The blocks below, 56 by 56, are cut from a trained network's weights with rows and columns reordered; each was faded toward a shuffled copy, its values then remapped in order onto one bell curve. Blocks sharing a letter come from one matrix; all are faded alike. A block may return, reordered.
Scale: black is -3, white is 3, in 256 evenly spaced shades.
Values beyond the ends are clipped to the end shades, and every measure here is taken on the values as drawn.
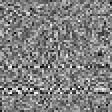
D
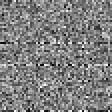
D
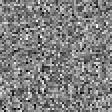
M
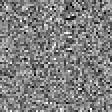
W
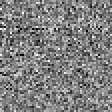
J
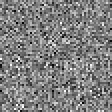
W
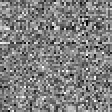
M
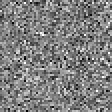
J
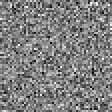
W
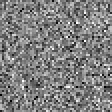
J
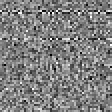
D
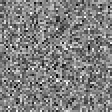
J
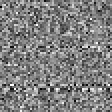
D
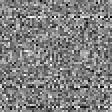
D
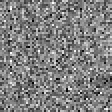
W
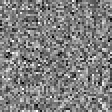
W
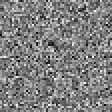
J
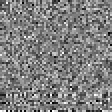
D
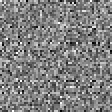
D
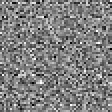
D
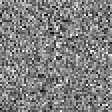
J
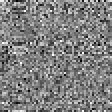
D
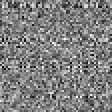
D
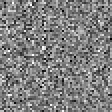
M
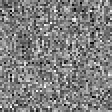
W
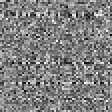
D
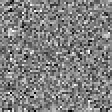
M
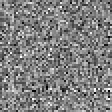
J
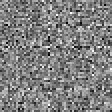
M
